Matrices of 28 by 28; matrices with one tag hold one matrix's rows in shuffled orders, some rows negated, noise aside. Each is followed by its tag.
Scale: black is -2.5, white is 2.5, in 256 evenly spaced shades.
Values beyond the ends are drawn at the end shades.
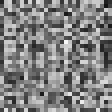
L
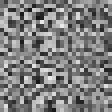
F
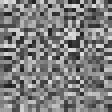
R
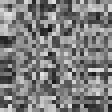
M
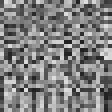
L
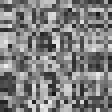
M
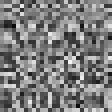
R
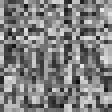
L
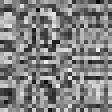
M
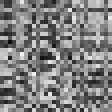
M
